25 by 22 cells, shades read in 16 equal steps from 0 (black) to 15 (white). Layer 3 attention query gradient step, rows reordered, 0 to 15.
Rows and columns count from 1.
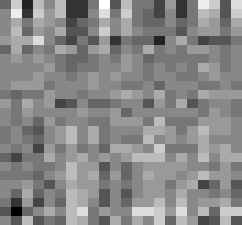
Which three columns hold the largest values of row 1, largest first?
10, 19, 22
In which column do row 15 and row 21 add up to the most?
7
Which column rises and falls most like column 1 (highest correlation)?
3
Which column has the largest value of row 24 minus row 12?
14
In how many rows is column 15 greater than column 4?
14
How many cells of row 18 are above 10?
4
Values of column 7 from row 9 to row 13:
7 8 8 5 8
